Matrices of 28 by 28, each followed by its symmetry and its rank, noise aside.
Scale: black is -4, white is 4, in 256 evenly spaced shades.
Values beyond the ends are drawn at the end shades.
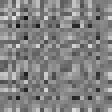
symmetric, rank two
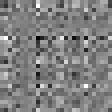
symmetric, rank two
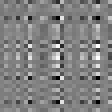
no symmetry, rank one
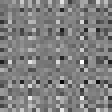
antisymmetric, rank two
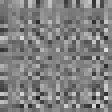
antisymmetric, rank two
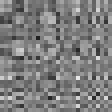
symmetric, rank two
